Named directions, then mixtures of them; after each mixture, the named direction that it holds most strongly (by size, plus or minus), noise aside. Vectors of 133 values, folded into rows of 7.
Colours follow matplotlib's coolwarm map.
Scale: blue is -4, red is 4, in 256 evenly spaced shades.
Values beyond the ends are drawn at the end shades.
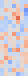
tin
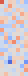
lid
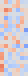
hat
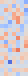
tin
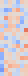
hat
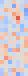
tin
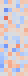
hat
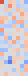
lid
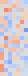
hat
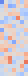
lid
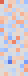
lid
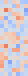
tin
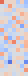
lid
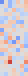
lid
